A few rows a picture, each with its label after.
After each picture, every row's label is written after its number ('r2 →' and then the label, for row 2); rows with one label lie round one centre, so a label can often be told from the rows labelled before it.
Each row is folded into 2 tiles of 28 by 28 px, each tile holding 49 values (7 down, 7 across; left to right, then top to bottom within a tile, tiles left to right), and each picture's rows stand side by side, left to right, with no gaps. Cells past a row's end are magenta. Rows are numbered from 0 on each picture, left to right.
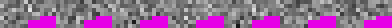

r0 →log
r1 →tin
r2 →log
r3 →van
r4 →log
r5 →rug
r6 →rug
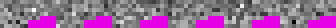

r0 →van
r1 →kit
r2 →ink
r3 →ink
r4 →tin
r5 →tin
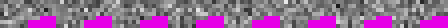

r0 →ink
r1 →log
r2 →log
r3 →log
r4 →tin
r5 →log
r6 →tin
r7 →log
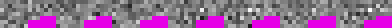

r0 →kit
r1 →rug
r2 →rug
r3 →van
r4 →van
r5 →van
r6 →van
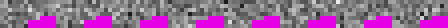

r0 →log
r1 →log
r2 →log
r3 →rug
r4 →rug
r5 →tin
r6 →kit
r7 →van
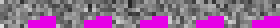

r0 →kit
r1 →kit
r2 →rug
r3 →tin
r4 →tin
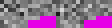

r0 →rug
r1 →ink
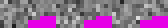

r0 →log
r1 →tin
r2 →tin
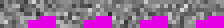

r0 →tin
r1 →van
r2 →tin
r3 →tin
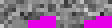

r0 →kit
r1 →log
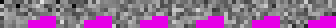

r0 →rug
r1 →rug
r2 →kit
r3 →ink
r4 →tin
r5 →log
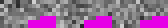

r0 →rug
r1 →van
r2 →log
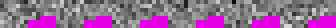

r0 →tin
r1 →log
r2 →rug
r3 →rug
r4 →log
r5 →van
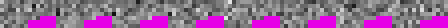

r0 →kit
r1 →ink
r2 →ink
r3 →ink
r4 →log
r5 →ink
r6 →rug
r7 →log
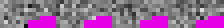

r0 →van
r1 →ink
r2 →rug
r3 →van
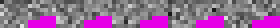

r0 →rug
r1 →tin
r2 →tin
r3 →ink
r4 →log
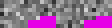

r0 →ink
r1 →log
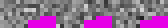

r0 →van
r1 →kit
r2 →log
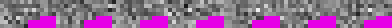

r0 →van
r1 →tin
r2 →rug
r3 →rug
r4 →van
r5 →log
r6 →van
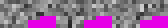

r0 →tin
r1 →tin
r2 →kit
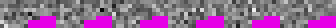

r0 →van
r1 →ink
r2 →tin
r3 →van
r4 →log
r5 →log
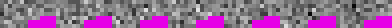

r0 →ink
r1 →van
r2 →van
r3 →log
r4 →tin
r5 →van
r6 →rug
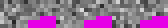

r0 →tin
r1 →rug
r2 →log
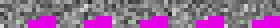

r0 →kit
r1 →kit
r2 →tin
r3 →ink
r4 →kit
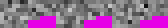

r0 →tin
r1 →tin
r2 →van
